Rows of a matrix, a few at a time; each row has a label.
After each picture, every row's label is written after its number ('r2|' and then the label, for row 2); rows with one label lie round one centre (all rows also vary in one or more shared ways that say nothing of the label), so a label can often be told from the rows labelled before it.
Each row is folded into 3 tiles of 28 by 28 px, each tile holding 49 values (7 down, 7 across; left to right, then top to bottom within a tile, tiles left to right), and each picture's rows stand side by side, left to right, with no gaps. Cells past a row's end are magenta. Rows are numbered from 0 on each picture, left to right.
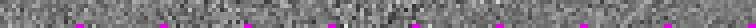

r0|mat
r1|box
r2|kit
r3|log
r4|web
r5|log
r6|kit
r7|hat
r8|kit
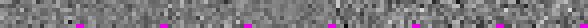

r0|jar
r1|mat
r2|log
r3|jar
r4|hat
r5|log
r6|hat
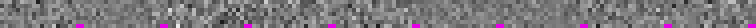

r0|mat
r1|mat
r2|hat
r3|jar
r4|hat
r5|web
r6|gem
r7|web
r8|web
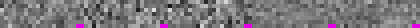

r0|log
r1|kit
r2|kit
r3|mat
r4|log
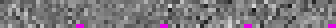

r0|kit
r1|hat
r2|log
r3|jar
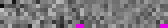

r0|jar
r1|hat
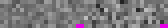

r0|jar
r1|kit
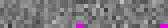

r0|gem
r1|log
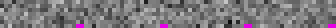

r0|jar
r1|jar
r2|jar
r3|log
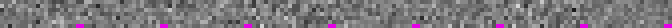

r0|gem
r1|hat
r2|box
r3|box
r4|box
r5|mat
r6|kit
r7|jar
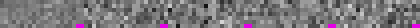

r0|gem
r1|gem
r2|gem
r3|log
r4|web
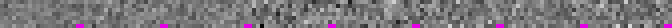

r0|web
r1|mat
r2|box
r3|mat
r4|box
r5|log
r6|mat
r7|gem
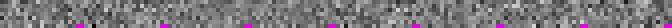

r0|gem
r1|hat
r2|log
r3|mat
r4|log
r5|mat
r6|box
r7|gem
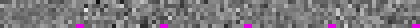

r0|log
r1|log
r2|box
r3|mat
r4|box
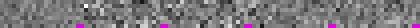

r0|mat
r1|hat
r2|box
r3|hat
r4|gem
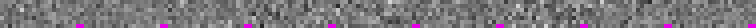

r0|kit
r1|hat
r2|gem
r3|kit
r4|box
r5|mat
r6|log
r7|mat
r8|kit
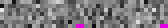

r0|box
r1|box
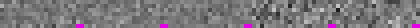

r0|kit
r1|hat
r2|mat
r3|kit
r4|hat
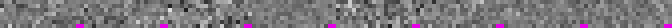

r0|box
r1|jar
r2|mat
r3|mat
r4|jar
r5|web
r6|hat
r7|kit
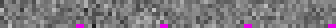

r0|box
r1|web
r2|log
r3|web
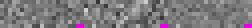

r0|gem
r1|hat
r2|box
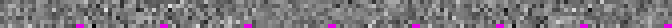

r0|web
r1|kit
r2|web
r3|log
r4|web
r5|jar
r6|jar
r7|kit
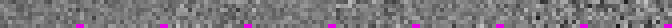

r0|hat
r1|web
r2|gem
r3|box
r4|mat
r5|box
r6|web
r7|jar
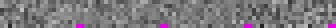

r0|jar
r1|box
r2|web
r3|log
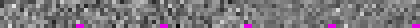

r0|web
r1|gem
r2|log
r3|jar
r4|log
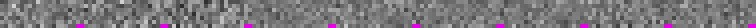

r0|gem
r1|box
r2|log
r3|box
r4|jar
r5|web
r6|log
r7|hat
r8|gem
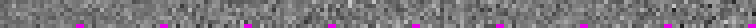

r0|gem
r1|hat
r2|hat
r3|hat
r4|gem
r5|web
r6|kit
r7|hat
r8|jar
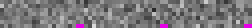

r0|hat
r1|mat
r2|log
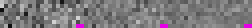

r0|hat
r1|log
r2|log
